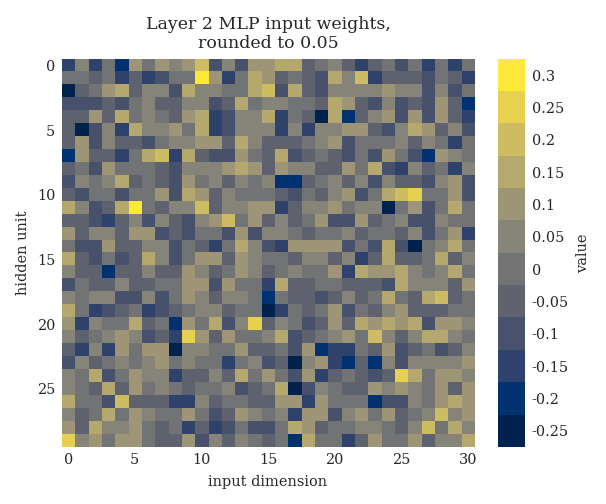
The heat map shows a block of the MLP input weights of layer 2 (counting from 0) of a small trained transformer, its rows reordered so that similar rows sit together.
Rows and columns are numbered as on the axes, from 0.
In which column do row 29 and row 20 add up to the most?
0
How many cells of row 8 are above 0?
14
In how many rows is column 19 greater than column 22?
11
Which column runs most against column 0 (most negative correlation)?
7
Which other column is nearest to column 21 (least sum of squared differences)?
3
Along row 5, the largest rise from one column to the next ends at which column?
5
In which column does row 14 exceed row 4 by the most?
19
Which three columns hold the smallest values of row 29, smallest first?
17, 21, 10
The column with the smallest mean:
8
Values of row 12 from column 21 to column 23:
-0.1 0.1 -0.05
